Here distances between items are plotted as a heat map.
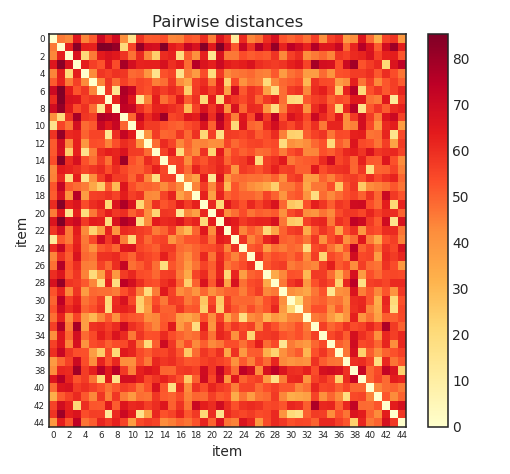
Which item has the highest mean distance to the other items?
1
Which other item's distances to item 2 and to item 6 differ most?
8
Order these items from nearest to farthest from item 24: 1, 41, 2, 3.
41, 2, 3, 1
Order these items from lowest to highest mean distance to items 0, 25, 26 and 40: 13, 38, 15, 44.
15, 44, 38, 13
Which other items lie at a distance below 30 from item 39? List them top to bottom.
6, 8, 17, 28, 36
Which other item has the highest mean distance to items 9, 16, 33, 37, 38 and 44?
3
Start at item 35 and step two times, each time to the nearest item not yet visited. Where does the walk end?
12
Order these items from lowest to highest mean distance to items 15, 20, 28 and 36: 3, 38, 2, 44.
2, 44, 3, 38
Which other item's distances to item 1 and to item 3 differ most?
9
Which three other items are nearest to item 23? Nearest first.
0, 10, 41
